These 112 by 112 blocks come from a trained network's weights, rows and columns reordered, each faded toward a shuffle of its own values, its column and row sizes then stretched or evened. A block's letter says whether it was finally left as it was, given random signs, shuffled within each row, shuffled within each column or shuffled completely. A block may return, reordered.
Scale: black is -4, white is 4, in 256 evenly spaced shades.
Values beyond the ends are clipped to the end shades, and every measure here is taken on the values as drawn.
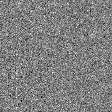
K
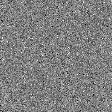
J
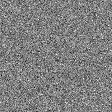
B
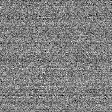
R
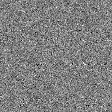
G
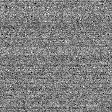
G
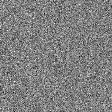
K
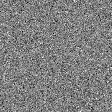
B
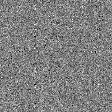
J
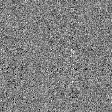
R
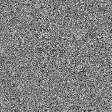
J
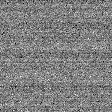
G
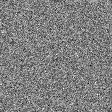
B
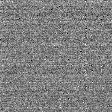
R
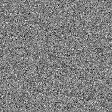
G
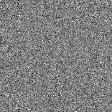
J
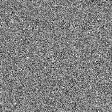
J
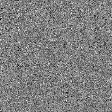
J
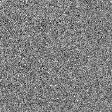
J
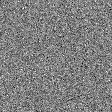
B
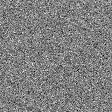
B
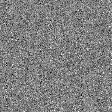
K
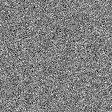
B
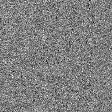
K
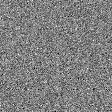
G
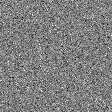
B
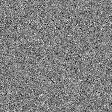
G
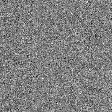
K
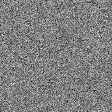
K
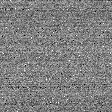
G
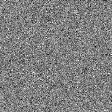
J
